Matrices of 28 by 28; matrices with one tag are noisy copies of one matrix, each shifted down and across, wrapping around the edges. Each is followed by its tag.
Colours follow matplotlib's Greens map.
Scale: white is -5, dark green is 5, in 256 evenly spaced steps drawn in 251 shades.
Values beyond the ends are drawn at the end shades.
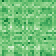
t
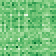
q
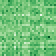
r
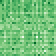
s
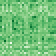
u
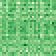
s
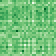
s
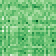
r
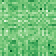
u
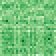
r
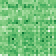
r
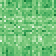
u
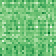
s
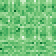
t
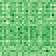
s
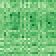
u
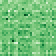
q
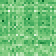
r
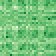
t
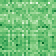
r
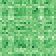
t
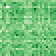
q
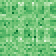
t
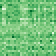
q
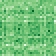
r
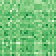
q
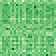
s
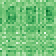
u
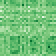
u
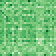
q
